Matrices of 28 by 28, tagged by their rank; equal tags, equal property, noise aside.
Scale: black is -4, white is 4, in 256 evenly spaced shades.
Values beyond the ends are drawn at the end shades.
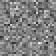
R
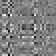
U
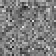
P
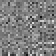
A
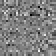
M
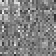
R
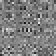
M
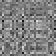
U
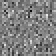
M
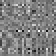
A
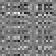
U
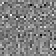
P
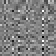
U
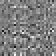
A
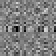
U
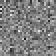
P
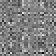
A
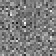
P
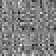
R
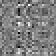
U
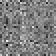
R
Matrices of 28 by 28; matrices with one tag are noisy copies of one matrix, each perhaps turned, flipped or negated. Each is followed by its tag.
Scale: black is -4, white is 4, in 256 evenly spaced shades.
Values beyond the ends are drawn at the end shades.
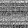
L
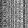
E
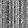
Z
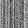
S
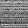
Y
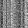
L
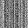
S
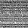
Y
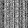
S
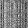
Y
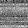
L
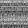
L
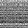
E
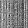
Y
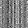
Z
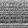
E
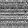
Z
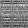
Y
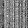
S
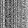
E
